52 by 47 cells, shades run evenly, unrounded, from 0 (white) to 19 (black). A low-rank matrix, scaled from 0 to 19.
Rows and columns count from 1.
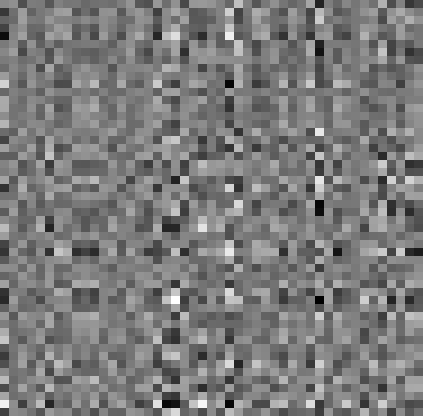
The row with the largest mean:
38
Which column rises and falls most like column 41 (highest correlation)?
20
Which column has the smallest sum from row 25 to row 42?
26
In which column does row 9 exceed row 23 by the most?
36
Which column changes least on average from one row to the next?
40
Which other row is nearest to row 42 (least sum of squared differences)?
50
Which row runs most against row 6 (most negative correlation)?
17
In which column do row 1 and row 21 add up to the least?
43
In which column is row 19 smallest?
27
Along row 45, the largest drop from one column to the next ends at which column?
19
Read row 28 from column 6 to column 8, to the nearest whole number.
14 8 9
